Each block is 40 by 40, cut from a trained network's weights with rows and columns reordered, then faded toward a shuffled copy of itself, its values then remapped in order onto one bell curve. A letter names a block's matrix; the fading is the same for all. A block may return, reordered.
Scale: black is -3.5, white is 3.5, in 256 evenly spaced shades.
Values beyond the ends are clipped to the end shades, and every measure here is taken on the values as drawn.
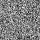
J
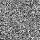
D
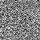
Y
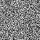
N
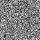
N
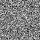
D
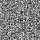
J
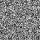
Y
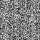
J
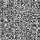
J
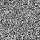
Y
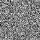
D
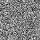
Y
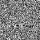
D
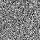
N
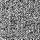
J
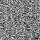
J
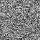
Y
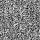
J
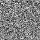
D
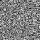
Y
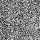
J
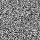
D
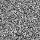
D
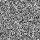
D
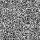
Y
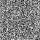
J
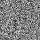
N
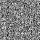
J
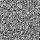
N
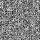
J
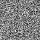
D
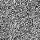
N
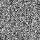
J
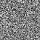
Y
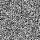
N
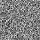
Y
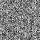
J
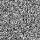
Y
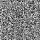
J
